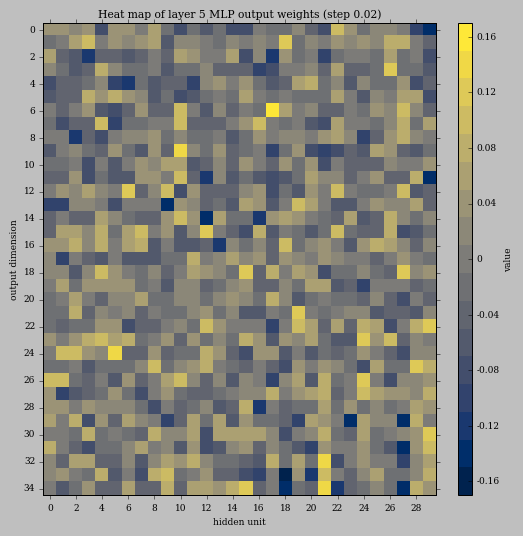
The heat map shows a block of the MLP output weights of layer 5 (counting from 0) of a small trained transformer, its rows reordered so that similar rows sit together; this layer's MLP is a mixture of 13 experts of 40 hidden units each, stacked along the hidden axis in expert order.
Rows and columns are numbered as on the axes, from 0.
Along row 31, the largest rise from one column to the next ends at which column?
28
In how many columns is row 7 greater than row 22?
11
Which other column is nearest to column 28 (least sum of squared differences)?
25
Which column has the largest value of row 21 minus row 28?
19
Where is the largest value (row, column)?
6, 17
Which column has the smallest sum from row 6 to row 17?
12
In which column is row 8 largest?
27
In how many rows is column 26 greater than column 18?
22
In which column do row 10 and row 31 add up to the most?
29
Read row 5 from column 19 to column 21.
-0.02 -0.02 -0.02
